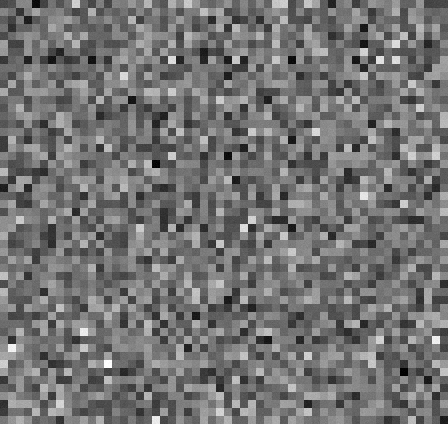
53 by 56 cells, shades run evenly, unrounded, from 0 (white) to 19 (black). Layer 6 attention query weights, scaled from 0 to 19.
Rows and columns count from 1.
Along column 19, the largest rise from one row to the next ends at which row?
33
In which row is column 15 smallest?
39
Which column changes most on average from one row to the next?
46
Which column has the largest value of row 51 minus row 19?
51
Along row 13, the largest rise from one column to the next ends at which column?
17
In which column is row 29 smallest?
31
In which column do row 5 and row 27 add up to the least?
9
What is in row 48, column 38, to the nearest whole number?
10
